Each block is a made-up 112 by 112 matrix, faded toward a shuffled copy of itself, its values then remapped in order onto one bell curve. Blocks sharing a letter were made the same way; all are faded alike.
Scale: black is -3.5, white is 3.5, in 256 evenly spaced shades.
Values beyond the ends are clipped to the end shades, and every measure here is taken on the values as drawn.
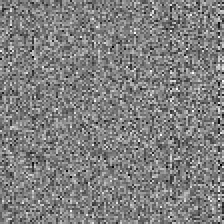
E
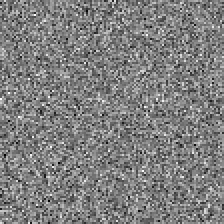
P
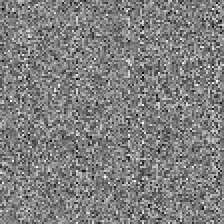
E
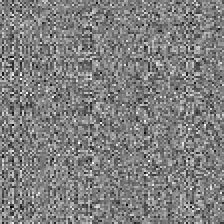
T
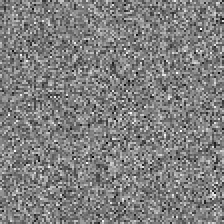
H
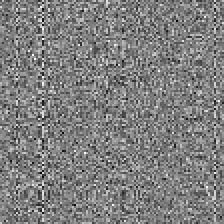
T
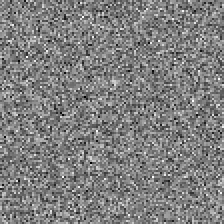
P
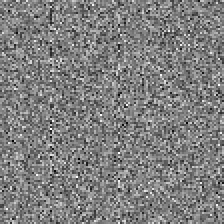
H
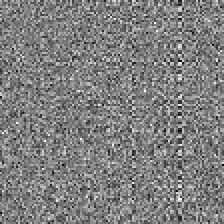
T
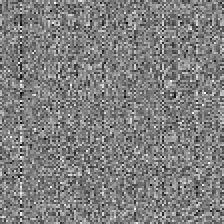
T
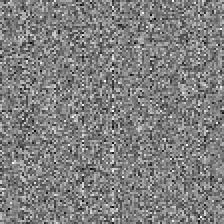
E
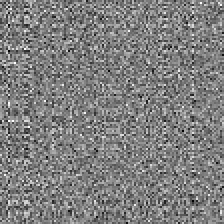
T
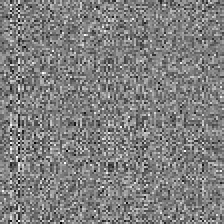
T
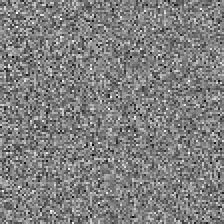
H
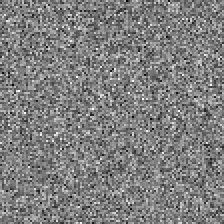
P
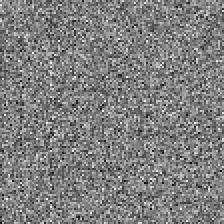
H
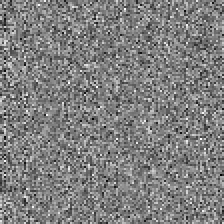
E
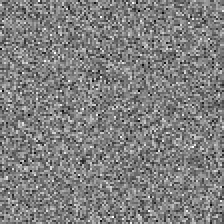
P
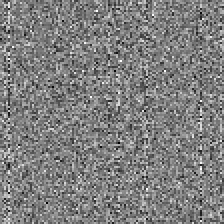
E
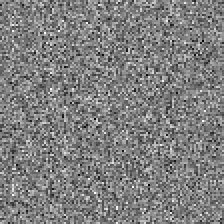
H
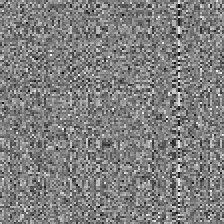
T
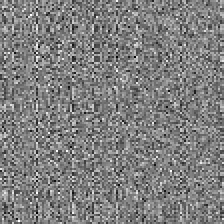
T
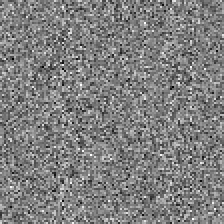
H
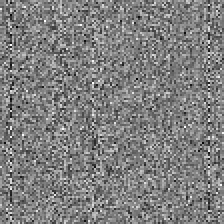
E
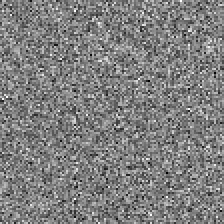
H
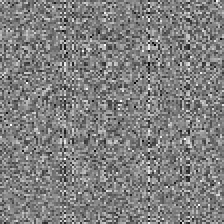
T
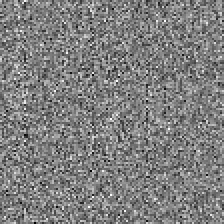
H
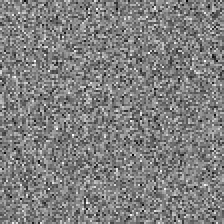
H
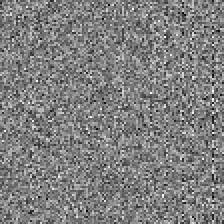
E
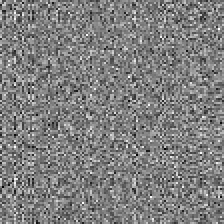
T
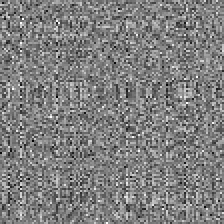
T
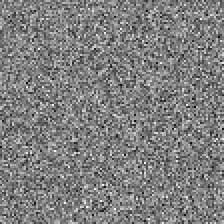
P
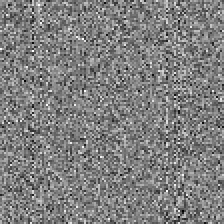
E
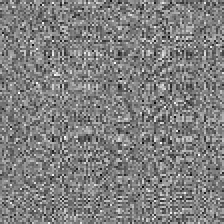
T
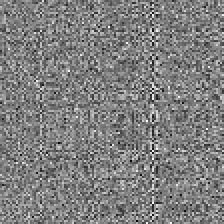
T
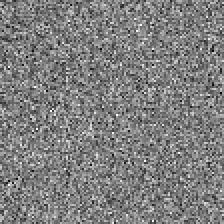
H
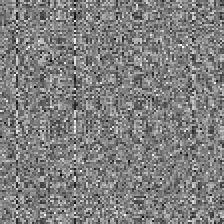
T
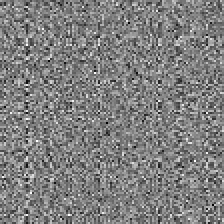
T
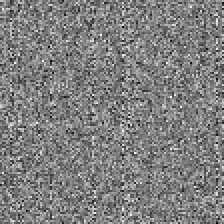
E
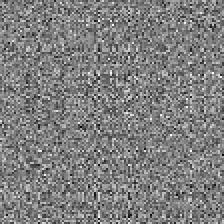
T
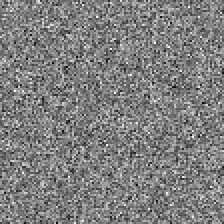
P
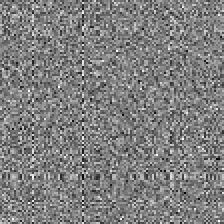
T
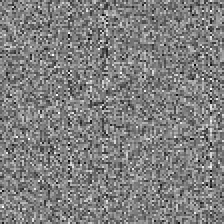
E
